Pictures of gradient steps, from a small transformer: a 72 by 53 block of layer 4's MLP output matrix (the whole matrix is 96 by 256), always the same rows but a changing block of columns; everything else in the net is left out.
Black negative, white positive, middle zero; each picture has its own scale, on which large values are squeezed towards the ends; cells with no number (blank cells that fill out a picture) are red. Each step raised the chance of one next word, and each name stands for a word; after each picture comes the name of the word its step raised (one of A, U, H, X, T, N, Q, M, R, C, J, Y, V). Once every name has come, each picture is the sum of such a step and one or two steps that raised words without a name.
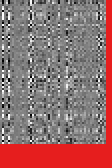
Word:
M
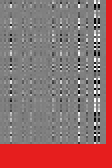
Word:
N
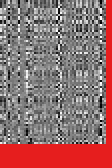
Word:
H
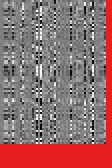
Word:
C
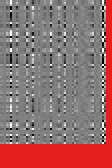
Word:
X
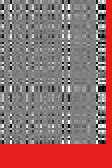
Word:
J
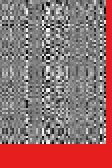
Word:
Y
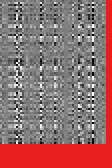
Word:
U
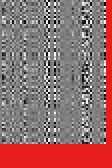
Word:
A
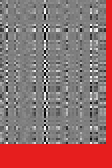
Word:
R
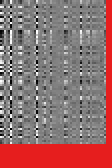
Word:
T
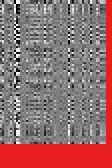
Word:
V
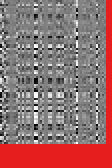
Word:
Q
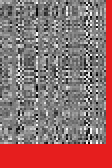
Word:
Y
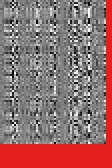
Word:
H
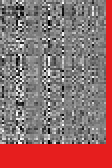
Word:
Y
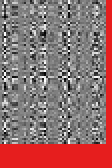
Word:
T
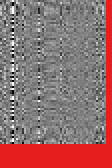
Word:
Y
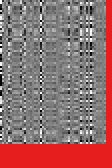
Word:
X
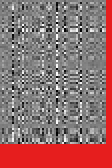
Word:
R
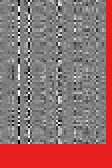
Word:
U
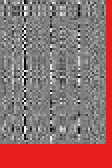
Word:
M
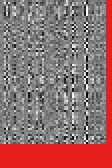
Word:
Q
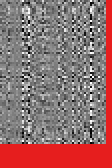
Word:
H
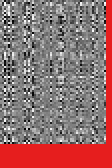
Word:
A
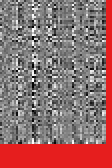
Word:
U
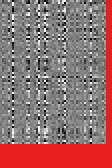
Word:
M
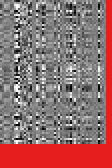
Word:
J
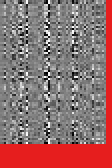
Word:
V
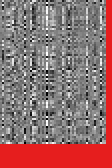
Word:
Y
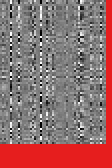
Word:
X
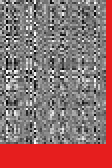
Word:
M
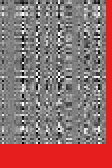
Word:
M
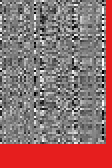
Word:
U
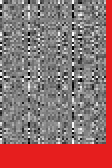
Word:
M
